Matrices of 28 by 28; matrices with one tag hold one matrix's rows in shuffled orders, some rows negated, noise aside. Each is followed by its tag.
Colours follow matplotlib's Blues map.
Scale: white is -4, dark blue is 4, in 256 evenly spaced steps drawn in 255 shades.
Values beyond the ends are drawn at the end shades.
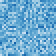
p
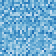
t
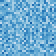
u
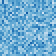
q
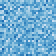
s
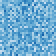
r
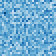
t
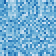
p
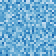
u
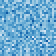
u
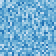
r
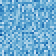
r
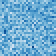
t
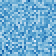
q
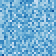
r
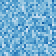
q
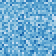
q
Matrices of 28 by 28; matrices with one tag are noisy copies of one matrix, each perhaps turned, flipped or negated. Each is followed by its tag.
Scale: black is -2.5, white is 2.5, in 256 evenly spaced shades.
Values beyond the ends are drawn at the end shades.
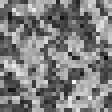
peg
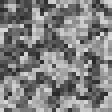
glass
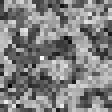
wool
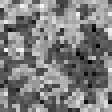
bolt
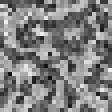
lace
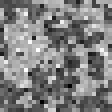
bolt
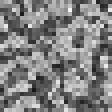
lace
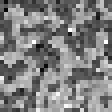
glass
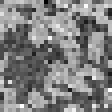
bolt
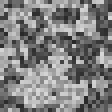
bolt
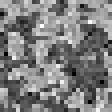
bolt
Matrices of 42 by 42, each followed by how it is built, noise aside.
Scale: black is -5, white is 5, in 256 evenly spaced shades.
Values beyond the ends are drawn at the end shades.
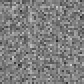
repeating rows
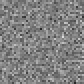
noise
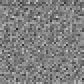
repeating columns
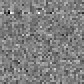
uneven rows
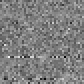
uneven rows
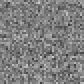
blocks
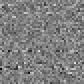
uneven rows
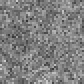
smooth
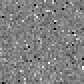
sparse
